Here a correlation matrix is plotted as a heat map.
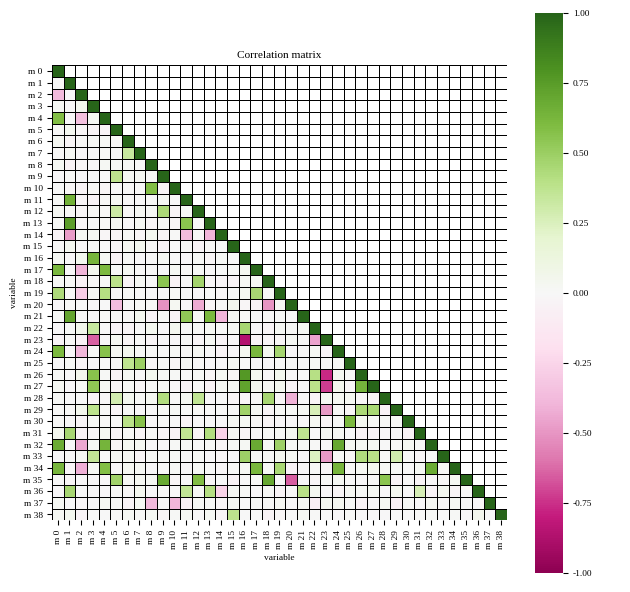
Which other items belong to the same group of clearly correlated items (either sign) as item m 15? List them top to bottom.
m 38
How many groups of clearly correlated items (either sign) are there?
7
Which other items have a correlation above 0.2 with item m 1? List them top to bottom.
m 11, m 13, m 21, m 31, m 36
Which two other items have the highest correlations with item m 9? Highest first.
m 35, m 18
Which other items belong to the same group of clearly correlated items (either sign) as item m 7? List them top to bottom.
m 6, m 25, m 30
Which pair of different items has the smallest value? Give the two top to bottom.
m 16, m 23
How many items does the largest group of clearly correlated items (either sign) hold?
8
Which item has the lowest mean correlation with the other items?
m 23
